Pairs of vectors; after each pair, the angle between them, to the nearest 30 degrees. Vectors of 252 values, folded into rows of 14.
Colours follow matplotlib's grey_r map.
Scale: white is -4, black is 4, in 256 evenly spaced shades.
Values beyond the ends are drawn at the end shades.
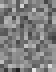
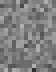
150 degrees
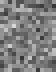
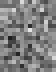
90 degrees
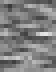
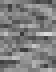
30 degrees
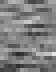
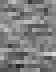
30 degrees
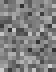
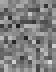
90 degrees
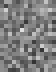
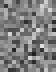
30 degrees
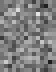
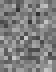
150 degrees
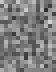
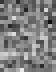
150 degrees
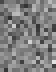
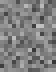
120 degrees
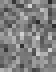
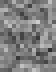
150 degrees
